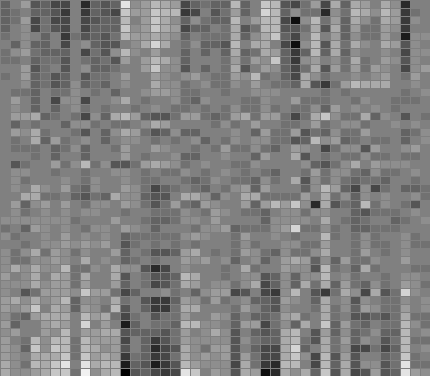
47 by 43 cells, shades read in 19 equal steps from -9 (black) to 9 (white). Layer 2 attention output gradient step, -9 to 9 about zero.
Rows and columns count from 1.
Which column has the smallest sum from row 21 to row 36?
16
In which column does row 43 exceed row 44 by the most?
37
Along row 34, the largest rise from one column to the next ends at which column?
33
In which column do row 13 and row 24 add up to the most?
13
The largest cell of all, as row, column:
47, 9
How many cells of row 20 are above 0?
6
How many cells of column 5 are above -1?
31
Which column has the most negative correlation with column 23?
24
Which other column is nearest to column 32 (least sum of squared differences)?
34
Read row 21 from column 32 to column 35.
-2 -3 -1 1
